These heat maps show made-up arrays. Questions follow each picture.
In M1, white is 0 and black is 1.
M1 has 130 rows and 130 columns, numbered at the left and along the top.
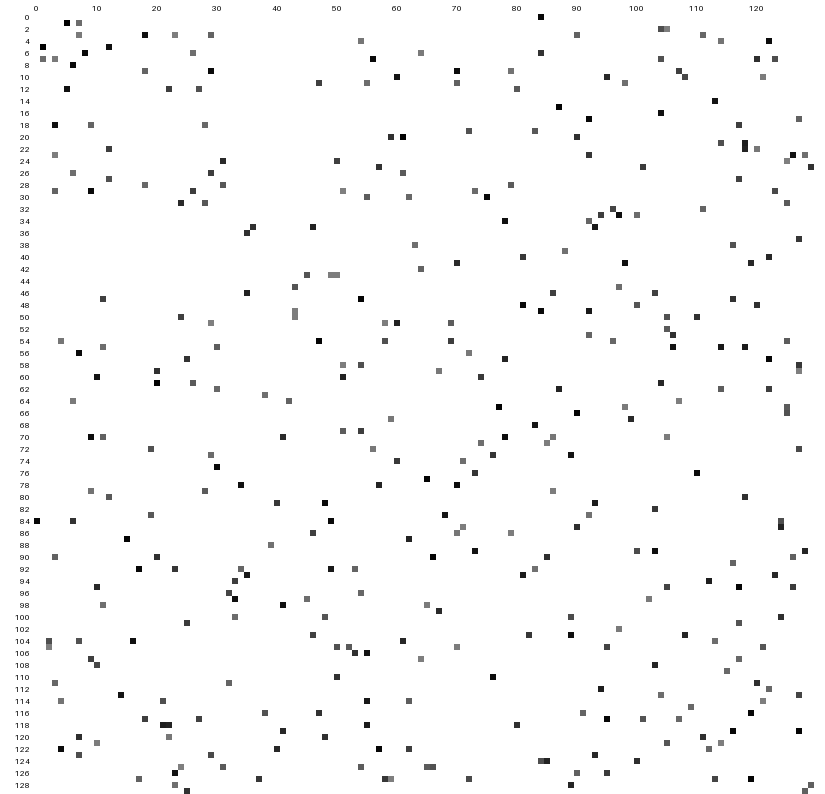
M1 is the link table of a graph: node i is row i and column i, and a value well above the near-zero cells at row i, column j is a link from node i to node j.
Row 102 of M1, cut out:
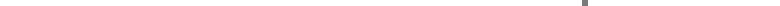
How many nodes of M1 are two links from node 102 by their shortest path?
2
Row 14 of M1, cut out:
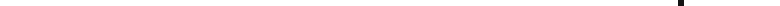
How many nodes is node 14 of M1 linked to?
1
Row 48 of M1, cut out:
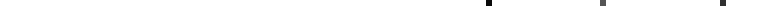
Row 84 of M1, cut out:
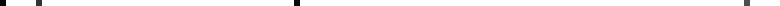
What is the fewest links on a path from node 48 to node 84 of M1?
3
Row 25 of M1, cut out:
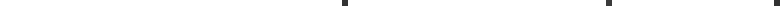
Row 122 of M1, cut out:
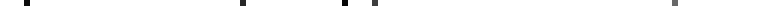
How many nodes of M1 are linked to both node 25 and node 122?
1
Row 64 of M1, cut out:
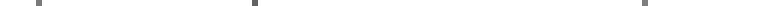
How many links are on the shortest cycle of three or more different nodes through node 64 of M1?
6
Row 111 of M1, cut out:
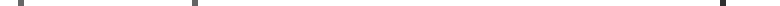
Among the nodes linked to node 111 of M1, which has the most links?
node 3
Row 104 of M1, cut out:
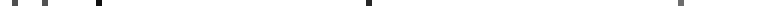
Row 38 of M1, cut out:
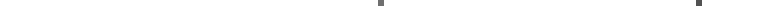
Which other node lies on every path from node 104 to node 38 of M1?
node 116
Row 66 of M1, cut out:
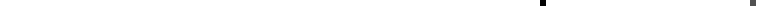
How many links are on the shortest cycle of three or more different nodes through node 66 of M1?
7
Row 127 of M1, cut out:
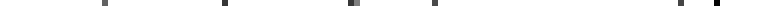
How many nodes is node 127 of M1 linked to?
7
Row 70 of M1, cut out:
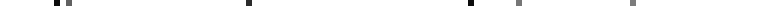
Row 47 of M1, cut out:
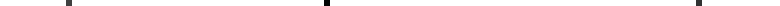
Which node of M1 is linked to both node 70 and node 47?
node 11
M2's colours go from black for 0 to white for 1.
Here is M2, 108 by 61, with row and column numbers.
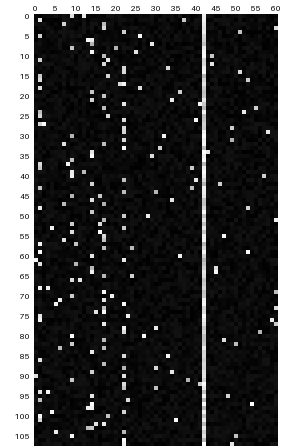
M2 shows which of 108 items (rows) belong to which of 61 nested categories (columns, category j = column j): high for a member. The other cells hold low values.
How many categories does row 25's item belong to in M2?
3
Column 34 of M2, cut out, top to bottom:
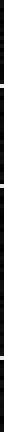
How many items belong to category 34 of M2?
3
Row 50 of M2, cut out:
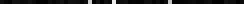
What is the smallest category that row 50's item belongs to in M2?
28
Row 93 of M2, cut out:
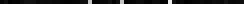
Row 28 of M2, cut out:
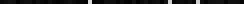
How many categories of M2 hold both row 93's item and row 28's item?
2
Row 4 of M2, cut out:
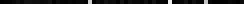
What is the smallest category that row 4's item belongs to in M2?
51
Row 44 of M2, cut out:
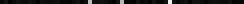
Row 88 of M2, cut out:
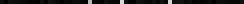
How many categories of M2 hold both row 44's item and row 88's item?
3
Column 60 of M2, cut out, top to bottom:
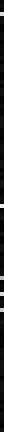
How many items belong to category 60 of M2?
5
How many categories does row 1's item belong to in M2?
3
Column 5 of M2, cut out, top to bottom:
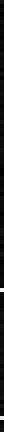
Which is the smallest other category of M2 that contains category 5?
22
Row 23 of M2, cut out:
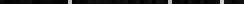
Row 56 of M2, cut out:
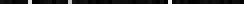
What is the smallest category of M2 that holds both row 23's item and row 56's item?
17
